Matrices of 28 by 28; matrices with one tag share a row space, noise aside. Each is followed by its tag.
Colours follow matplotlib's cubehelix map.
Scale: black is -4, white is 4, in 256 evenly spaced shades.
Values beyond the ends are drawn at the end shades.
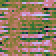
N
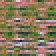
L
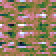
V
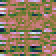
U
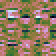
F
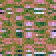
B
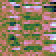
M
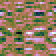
B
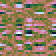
B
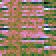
N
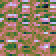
F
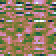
B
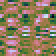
F
